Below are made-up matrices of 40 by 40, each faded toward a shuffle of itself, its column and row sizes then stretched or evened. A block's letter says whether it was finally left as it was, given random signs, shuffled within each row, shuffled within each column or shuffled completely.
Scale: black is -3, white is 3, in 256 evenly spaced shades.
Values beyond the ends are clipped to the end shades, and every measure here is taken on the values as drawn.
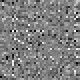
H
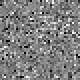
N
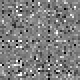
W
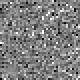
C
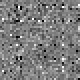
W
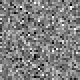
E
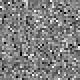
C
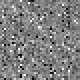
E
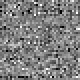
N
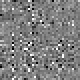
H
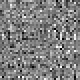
H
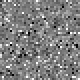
C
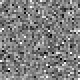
C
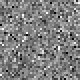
C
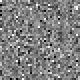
E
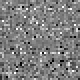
N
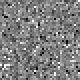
C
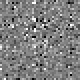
H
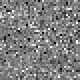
C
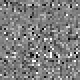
W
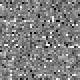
N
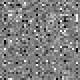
H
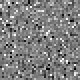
C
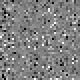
E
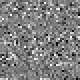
N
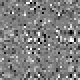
H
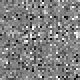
W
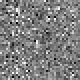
E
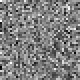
E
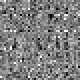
H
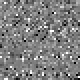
N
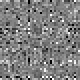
H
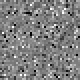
N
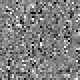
E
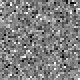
C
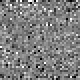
N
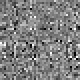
H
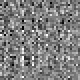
H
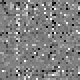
W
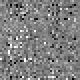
W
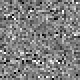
N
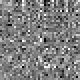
H
